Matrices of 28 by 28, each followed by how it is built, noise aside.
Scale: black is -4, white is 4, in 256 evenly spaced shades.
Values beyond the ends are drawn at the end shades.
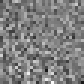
lower triangular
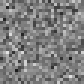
noise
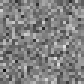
noise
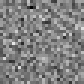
noise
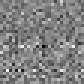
uneven rows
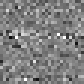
uneven rows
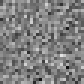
noise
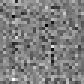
uneven columns
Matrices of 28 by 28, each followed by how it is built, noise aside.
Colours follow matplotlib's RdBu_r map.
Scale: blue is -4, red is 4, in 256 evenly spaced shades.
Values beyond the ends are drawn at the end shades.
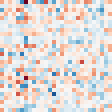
low rank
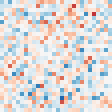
Hankel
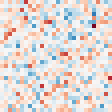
Hankel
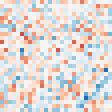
Hankel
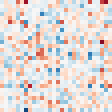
low rank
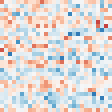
blocks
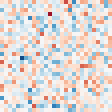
blocks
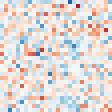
blocks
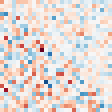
lower triangular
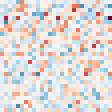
repeating columns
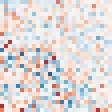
lower triangular
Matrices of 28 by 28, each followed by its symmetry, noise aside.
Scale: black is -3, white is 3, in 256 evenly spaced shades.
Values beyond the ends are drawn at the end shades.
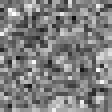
symmetric.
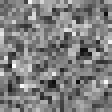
symmetric.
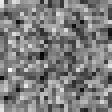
mirrored top to bottom.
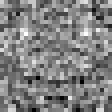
mirrored left to right.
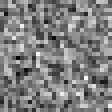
antisymmetric.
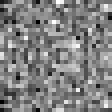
mirrored top to bottom.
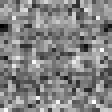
mirrored left to right.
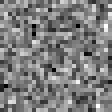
no symmetry.
